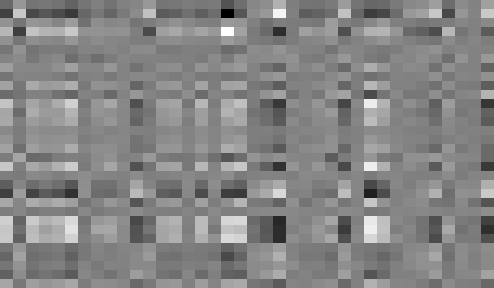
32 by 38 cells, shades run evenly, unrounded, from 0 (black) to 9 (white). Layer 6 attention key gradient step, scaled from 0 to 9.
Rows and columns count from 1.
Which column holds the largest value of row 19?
29
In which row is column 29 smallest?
22
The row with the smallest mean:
2
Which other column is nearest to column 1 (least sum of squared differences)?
19
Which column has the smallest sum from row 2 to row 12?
11
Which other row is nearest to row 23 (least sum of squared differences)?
14
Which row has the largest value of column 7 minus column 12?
4
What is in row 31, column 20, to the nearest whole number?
5
